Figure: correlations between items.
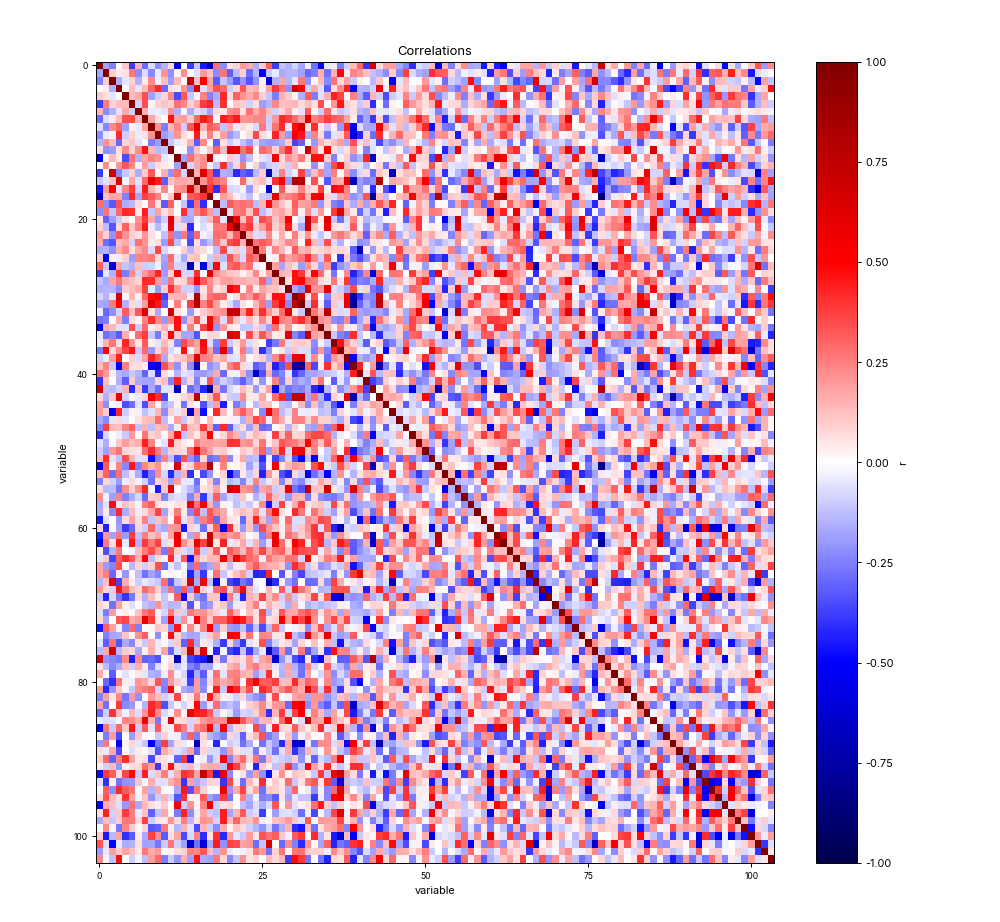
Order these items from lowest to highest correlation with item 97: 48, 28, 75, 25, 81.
75, 25, 81, 48, 28
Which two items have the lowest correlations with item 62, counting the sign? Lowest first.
77, 42
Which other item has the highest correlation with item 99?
39
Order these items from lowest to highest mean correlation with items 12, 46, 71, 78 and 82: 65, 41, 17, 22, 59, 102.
22, 65, 102, 41, 59, 17
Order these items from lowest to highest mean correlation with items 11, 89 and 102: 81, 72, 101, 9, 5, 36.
9, 101, 5, 36, 81, 72
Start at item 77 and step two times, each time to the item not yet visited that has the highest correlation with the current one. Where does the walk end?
0
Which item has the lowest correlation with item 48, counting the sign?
42
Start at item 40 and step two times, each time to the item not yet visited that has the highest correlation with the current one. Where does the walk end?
101
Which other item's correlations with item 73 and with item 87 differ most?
52
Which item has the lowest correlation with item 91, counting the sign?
53
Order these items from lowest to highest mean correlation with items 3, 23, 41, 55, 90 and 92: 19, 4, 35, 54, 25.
25, 54, 35, 4, 19
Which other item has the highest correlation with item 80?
24
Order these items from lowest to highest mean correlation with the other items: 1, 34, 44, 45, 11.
44, 1, 45, 34, 11
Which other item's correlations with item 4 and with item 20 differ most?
60
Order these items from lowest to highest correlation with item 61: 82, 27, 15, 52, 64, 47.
47, 15, 64, 82, 27, 52
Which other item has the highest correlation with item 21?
32
